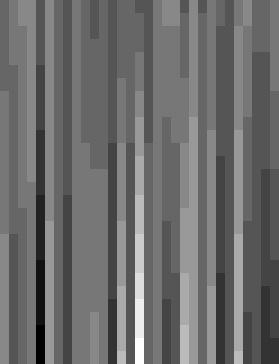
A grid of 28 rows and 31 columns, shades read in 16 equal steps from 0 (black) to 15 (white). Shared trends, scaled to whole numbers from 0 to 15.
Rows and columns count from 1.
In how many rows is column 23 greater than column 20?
7
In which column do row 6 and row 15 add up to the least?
5
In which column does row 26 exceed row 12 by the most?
16
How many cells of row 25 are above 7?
9
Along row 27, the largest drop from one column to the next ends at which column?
17
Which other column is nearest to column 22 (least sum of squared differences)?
6
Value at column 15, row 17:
5
